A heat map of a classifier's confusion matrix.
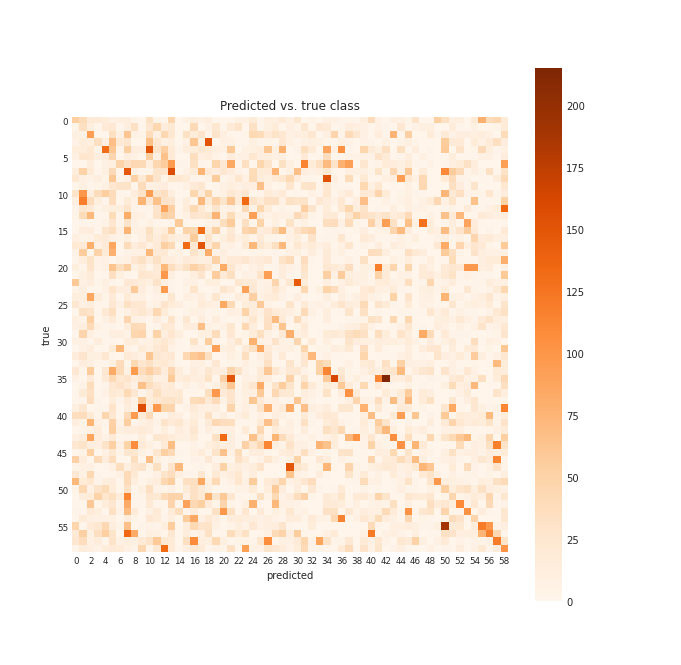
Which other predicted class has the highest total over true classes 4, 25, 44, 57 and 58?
26
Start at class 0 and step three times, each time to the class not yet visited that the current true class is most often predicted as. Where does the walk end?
27
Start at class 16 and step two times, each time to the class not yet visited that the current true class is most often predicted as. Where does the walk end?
36
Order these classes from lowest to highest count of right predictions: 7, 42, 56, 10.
42, 10, 56, 7
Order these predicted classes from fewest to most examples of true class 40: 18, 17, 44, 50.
17, 18, 50, 44
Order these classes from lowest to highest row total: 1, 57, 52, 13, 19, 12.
1, 19, 12, 52, 57, 13
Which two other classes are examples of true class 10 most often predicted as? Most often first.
1, 50
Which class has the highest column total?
7
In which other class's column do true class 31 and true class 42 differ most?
19
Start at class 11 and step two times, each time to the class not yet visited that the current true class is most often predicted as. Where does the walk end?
12
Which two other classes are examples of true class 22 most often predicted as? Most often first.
30, 0
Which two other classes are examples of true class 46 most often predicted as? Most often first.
57, 10
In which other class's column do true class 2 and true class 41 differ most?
43
